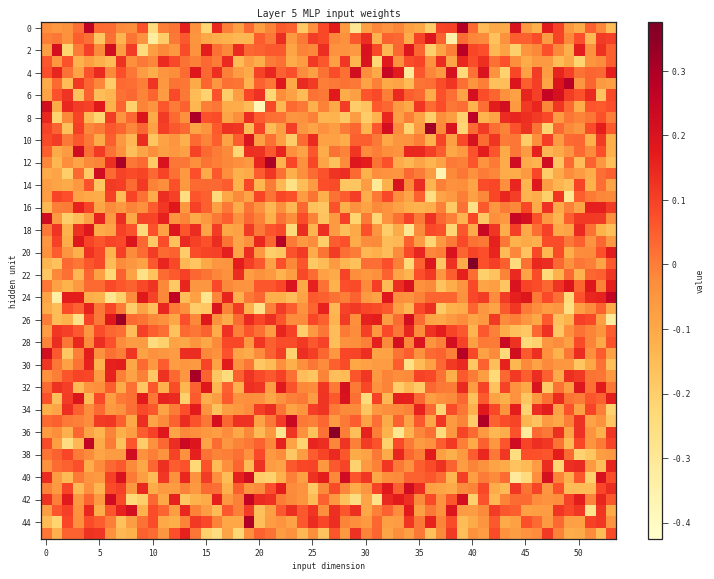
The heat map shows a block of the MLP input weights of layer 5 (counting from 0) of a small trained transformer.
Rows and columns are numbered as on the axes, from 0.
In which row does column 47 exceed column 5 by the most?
6
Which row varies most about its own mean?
24
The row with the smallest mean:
36
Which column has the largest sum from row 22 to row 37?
44
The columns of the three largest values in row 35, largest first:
41, 23, 16
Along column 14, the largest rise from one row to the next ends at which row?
8
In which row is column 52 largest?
40
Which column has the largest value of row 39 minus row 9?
47
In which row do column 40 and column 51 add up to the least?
43
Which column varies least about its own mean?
35
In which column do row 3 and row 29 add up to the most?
39
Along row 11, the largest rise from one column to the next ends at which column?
19
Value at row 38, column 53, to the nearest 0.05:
-0.05
